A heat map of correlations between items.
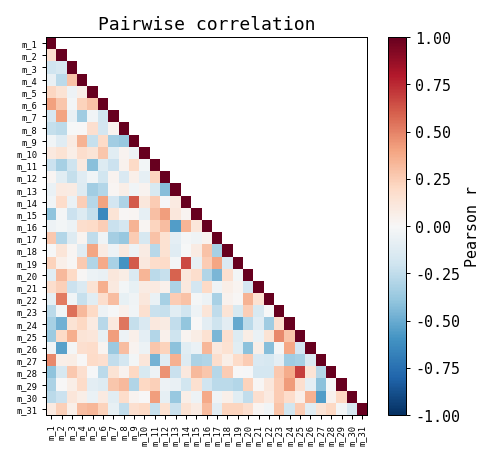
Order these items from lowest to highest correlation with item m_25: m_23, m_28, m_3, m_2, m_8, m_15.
m_8, m_15, m_2, m_3, m_23, m_28
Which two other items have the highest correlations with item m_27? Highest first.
m_1, m_13
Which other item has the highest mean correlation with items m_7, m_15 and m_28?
m_25
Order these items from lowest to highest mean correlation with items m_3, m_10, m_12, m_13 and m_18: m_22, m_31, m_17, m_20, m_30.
m_17, m_30, m_22, m_31, m_20
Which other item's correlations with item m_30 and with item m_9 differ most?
m_19
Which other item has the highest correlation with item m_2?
m_22
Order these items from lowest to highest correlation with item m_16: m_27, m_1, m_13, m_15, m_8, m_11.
m_13, m_27, m_8, m_1, m_15, m_11
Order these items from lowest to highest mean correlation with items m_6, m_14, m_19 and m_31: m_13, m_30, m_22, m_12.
m_13, m_30, m_12, m_22
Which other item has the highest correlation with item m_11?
m_30
